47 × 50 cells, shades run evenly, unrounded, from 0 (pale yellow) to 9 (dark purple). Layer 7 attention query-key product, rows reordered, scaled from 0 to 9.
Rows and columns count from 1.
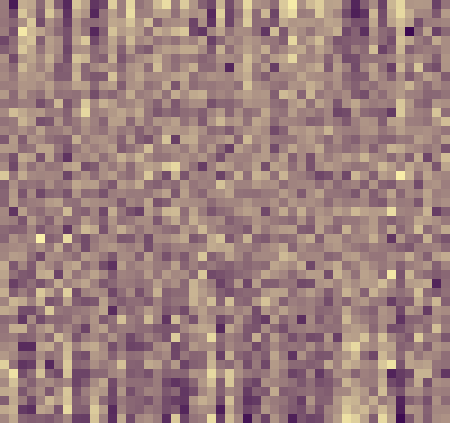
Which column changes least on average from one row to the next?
27
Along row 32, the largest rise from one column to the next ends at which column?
49
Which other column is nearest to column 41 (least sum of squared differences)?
11
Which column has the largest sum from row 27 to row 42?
45
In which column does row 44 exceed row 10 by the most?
28
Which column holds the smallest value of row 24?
44
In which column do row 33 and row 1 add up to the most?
2
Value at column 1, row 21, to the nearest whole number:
6
